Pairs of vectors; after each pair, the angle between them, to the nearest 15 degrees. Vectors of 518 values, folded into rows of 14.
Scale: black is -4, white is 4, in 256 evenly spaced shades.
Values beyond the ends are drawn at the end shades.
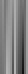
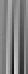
45 degrees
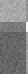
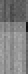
165 degrees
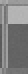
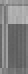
15 degrees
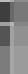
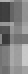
30 degrees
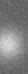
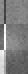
75 degrees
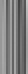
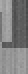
90 degrees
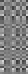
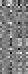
75 degrees
